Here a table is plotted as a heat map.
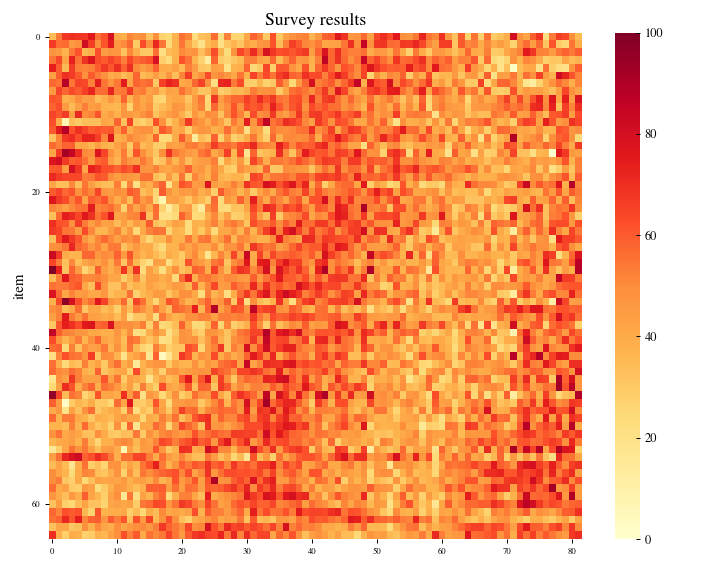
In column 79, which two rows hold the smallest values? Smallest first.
4, 1
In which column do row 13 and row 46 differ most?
71
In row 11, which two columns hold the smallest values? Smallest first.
2, 53
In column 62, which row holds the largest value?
34
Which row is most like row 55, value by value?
60
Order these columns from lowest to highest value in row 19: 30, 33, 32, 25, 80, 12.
25, 12, 32, 30, 33, 80
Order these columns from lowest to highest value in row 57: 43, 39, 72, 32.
43, 39, 32, 72
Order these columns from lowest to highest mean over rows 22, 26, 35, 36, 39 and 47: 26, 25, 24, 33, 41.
26, 24, 25, 41, 33
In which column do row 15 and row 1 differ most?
77
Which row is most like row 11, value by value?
47
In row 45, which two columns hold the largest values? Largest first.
78, 80
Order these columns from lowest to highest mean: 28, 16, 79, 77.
16, 28, 77, 79
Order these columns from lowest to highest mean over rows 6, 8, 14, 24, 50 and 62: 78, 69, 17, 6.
17, 6, 69, 78
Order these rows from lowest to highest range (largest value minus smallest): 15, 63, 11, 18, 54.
18, 63, 54, 11, 15
